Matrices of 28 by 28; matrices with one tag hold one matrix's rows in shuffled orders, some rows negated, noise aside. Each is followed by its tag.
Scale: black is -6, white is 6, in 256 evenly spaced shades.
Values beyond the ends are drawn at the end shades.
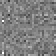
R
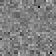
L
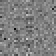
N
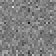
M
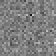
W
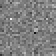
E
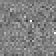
W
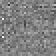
R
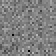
M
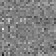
R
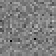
E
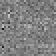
R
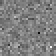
L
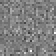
W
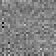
R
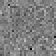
W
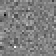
N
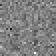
E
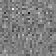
M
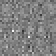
M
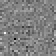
N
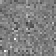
N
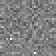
E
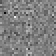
N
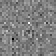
M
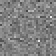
L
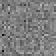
R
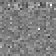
L
